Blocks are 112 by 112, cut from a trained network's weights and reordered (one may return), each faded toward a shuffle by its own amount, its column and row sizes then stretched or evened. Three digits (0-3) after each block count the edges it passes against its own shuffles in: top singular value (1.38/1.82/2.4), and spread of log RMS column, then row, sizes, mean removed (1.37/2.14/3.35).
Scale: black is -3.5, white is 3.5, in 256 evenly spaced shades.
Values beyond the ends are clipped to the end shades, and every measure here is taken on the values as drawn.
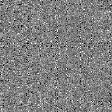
2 2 1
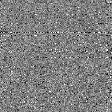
2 1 2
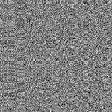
3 0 0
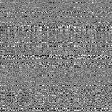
3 0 3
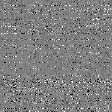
0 1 3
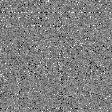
1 1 2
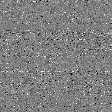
0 0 2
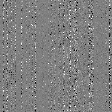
1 3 0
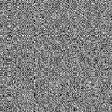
3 1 1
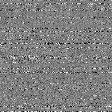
1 0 3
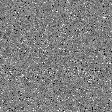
0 0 1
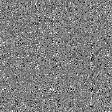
0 2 1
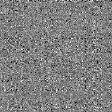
0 2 2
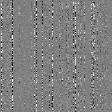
2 3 0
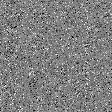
0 1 0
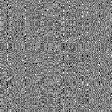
3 2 0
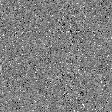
1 1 0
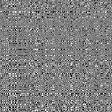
3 2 3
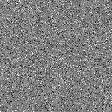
2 0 0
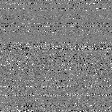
1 0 3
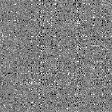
2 2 2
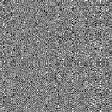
3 2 0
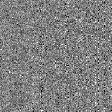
2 2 0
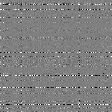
3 1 3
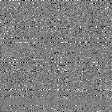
1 1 3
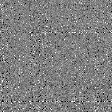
2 2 1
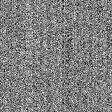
2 0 0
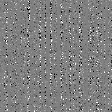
0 3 1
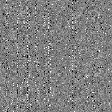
2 2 0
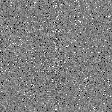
1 1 1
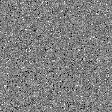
0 1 1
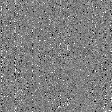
1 2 0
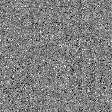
0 0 1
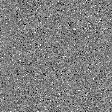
0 1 1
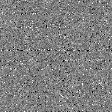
0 1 2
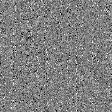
0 2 0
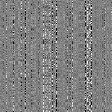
3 3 0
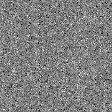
0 1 1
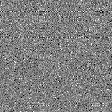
3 0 1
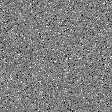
0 0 0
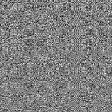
3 0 2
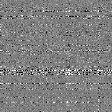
2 1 3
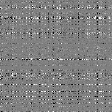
3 2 3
